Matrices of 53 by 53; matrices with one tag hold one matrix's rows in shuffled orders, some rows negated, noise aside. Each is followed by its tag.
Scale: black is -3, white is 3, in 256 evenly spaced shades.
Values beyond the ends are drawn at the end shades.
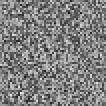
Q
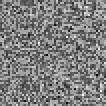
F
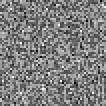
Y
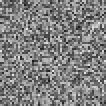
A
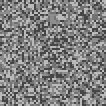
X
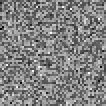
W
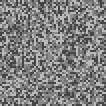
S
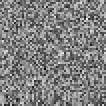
Y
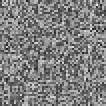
Q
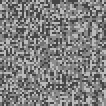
X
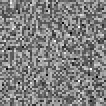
S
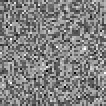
Y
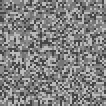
W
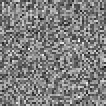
Y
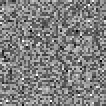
A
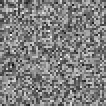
A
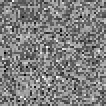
F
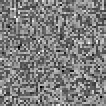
F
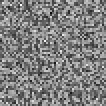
A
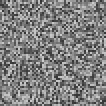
F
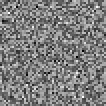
S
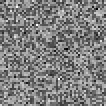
W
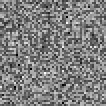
A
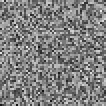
S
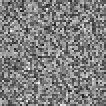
Q
